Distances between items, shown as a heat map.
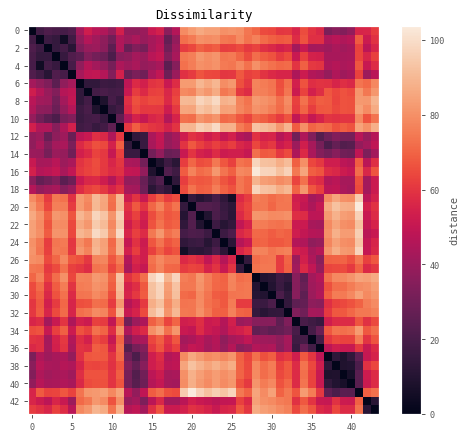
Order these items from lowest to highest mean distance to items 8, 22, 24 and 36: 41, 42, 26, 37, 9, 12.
12, 26, 42, 9, 37, 41
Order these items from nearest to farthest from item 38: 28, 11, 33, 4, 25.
4, 33, 11, 28, 25
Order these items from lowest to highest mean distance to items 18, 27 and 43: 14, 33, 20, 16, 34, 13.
14, 13, 16, 33, 20, 34
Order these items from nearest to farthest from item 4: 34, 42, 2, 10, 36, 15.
2, 10, 15, 42, 36, 34
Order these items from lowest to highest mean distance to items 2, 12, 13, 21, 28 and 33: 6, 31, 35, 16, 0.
35, 31, 0, 6, 16
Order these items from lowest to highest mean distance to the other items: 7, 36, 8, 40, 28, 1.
36, 1, 40, 7, 8, 28
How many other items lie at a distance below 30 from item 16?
3
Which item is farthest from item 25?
41
